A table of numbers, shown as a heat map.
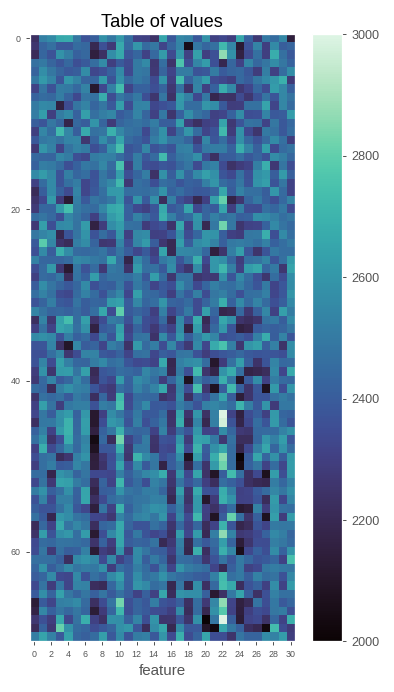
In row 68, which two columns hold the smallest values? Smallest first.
20, 24
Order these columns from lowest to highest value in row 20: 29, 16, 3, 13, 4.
13, 16, 29, 3, 4
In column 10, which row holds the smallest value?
61
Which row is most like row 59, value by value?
42
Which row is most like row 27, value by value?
36
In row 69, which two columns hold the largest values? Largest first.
3, 28
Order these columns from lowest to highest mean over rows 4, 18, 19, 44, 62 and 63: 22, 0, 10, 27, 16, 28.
0, 16, 27, 28, 10, 22
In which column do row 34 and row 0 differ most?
24
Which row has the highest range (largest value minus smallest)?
68
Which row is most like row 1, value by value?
40
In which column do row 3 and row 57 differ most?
22
